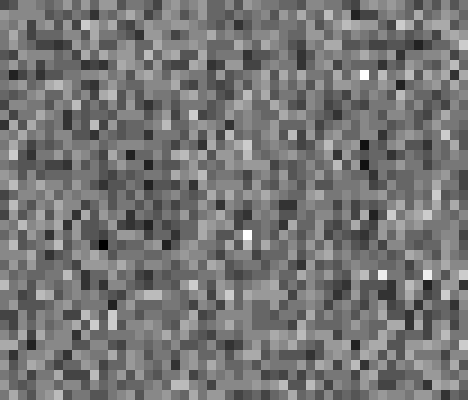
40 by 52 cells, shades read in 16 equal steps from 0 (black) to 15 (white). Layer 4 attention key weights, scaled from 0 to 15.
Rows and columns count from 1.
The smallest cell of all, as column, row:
12, 25
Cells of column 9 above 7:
15
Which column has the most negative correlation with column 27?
48
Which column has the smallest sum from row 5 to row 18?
34
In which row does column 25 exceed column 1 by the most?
22
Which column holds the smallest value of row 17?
41
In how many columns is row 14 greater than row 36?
15
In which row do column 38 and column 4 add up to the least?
16
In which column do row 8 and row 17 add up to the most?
38
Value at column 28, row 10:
11
